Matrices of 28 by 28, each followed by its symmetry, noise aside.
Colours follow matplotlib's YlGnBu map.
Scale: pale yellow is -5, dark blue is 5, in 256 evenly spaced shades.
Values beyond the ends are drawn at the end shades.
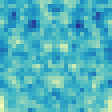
mirrored left to right.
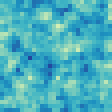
antisymmetric.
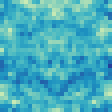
mirrored left to right.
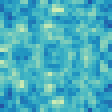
mirrored top to bottom.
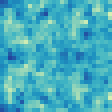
mirrored top to bottom.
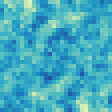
same after a half turn.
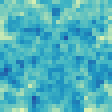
mirrored left to right.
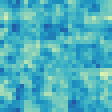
antisymmetric.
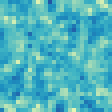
same after a half turn.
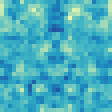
mirrored left to right.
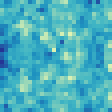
mirrored top to bottom.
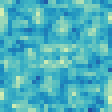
same after a half turn.
